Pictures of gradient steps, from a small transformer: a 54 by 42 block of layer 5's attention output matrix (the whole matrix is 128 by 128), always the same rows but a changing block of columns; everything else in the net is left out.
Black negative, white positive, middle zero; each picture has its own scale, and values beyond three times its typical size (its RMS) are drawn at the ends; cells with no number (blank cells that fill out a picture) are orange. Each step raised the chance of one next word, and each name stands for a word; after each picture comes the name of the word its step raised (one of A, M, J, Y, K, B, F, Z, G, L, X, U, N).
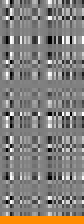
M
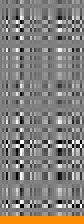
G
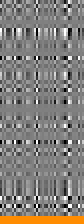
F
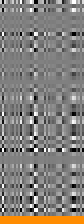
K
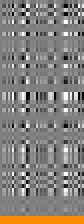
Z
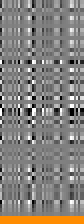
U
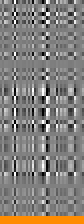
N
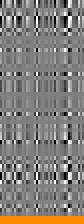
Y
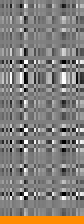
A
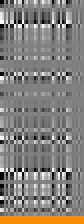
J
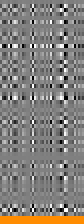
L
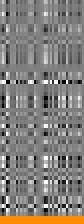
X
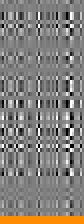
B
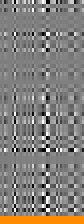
K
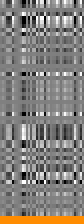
Y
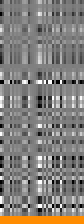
X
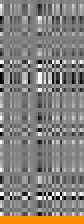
A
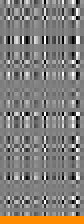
M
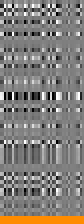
Z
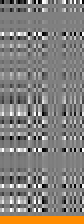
K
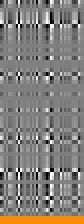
J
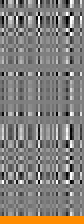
Y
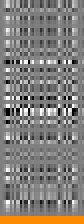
U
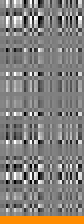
Y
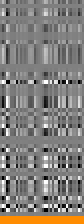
X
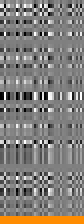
Z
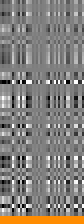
X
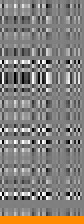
A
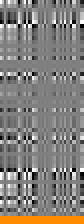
J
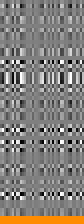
A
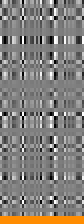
M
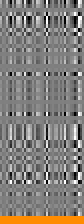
Y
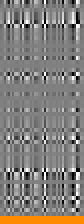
J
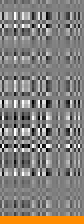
B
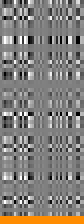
M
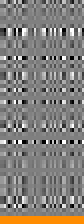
F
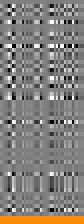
L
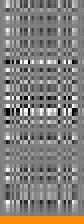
U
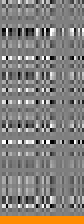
F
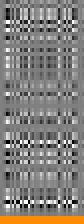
G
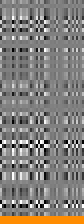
G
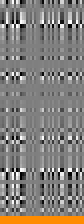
J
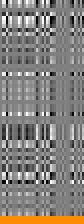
Y
